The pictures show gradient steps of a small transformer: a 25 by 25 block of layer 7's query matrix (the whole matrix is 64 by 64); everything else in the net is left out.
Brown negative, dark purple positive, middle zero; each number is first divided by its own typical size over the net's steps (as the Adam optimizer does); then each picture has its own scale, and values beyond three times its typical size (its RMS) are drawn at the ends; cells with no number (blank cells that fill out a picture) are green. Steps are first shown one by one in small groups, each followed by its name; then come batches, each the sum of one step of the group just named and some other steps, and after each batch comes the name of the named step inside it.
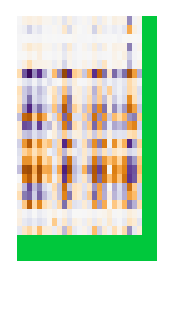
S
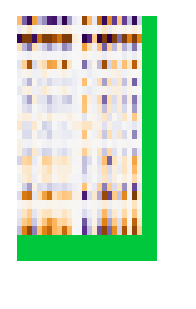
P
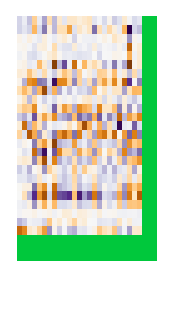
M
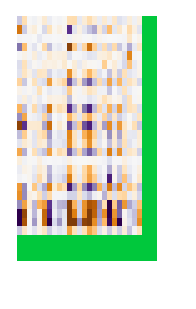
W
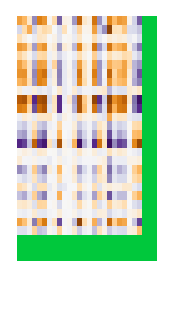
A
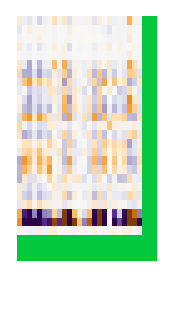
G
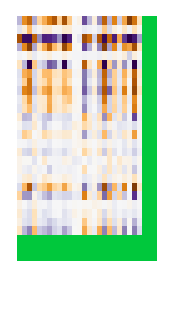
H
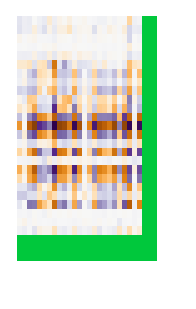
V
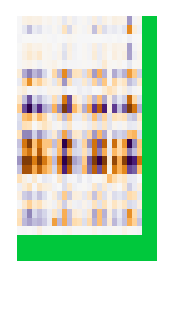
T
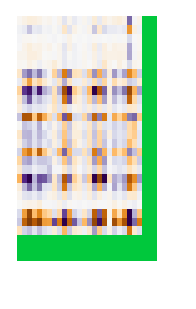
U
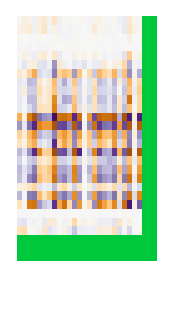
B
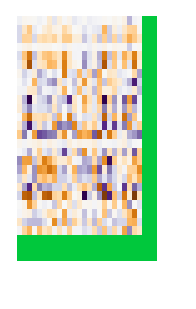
P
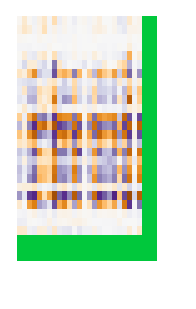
B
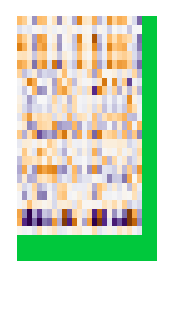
G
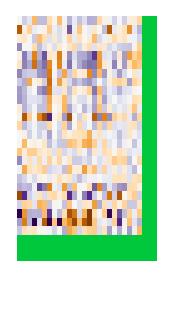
W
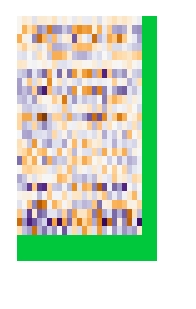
G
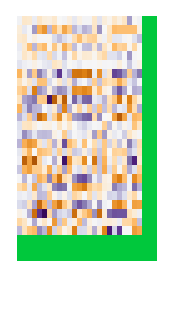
T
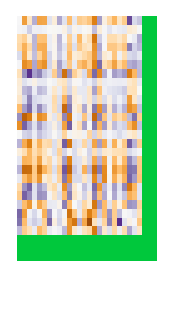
S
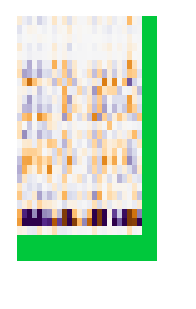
G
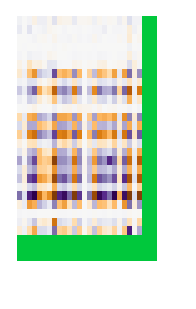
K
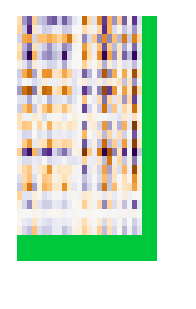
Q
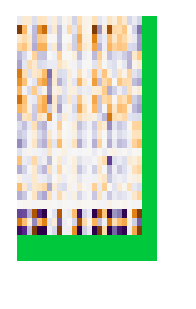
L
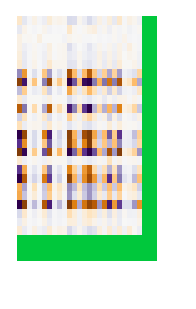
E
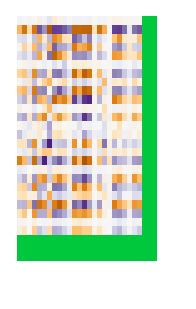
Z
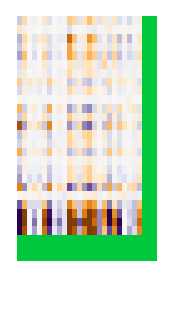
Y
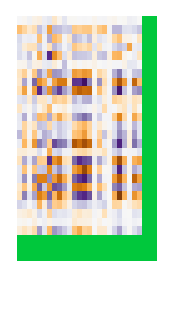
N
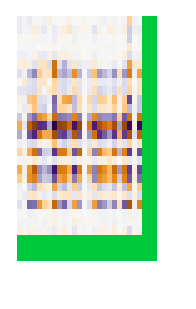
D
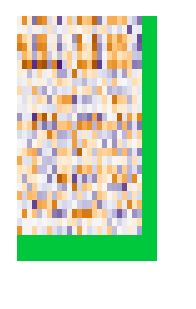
D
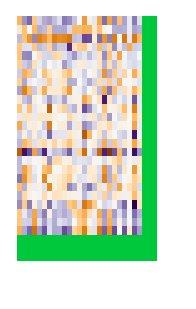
Q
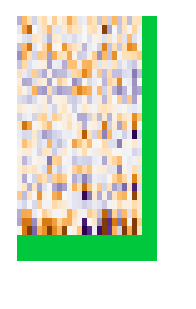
N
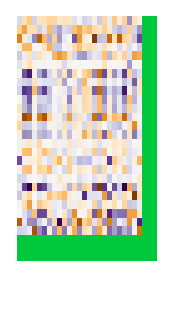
L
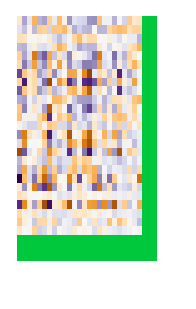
E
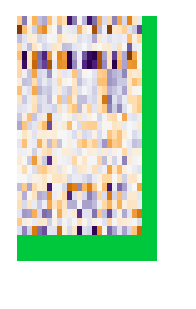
L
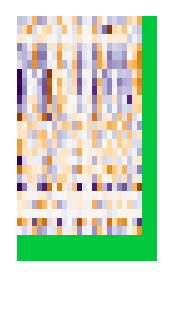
D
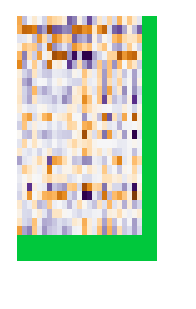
N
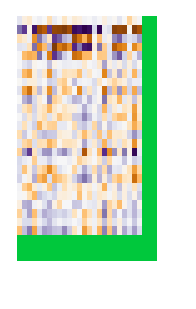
Q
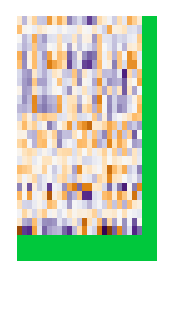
D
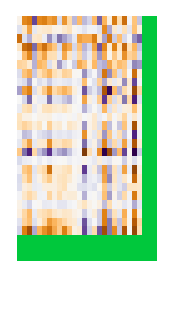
Q
